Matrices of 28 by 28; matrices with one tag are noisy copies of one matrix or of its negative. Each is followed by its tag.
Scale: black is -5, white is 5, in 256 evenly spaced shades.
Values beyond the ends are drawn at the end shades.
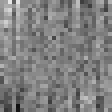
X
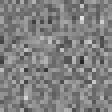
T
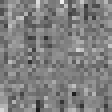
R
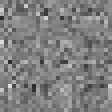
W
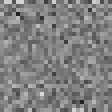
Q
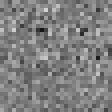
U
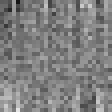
X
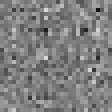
U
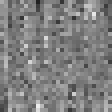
R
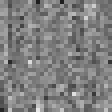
R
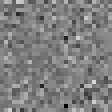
Q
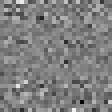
Q
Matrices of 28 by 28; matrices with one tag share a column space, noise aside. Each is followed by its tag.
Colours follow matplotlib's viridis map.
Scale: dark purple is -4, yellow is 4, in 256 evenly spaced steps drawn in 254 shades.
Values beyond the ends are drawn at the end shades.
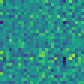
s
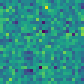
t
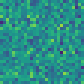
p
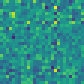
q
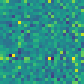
s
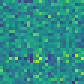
s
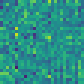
q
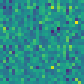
t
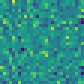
p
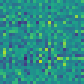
s
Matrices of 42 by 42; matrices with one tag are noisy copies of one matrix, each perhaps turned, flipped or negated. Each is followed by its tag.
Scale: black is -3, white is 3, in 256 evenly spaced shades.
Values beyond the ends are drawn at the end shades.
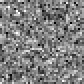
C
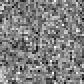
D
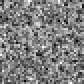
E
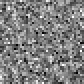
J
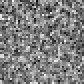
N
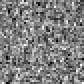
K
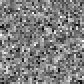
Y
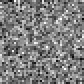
N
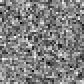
E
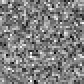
Y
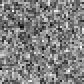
N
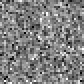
D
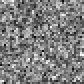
D
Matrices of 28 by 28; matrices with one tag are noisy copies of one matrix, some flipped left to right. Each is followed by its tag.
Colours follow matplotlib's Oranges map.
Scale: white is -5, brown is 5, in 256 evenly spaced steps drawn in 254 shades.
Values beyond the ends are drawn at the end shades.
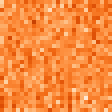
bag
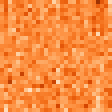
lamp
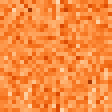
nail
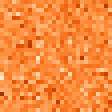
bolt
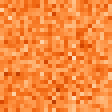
bolt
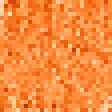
lamp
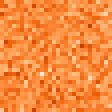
bolt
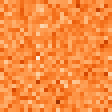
bolt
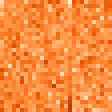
bag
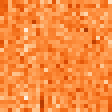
bag
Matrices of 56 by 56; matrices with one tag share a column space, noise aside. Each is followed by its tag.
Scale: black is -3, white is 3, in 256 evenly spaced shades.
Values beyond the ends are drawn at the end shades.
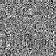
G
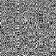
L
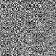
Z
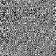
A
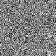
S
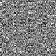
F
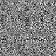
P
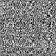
F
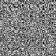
Z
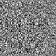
F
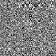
Z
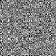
S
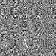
G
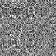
G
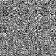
A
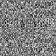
F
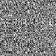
F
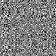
G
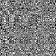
P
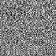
A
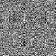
L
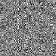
P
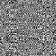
S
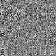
A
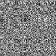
P
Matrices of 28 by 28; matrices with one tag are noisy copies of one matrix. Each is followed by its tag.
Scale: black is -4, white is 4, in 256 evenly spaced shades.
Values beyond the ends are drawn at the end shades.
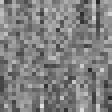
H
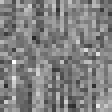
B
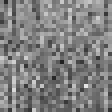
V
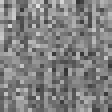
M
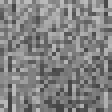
V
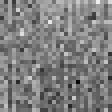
V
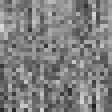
H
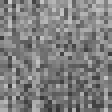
V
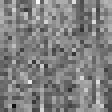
H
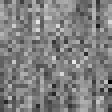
H
